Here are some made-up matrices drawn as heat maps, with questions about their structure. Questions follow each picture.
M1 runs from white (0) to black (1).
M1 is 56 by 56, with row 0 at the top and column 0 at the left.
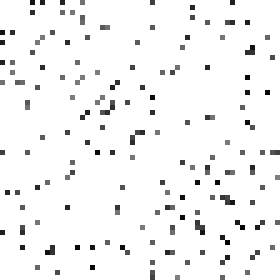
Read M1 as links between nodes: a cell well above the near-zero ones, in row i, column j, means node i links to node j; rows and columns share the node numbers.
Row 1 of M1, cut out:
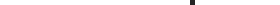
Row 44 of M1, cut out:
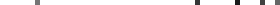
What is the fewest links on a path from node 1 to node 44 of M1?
7
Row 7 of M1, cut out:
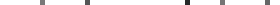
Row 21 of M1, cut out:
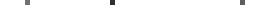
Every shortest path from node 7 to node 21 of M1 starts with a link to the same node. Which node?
node 17
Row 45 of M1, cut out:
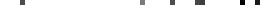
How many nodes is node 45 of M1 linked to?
7
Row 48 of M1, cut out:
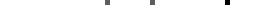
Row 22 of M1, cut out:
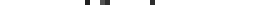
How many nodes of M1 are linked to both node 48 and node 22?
2
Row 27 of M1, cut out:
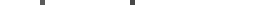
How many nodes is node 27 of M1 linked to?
2
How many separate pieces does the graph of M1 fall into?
2
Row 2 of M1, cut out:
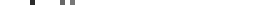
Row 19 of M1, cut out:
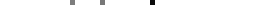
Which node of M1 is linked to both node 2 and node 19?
node 14
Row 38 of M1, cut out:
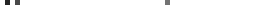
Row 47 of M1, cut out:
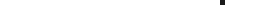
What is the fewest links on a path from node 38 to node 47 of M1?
7
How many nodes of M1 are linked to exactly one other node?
4
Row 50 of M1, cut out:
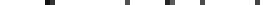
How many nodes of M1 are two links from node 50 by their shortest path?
9
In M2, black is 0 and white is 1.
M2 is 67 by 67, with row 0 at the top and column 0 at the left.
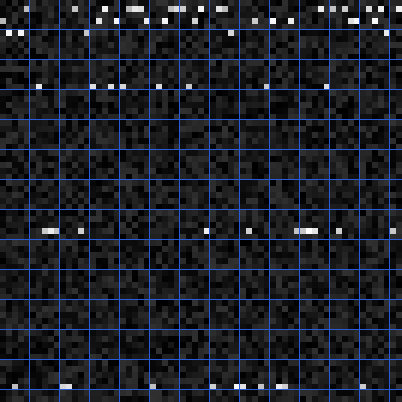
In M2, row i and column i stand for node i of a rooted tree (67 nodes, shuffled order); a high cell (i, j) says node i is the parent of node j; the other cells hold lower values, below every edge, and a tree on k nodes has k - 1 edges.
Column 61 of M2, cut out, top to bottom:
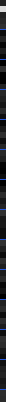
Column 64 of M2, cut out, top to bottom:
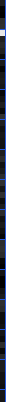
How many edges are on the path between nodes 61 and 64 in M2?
3
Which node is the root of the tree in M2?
5
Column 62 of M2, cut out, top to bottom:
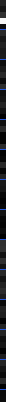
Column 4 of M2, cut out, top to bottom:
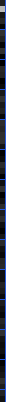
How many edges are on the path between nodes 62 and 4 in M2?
4
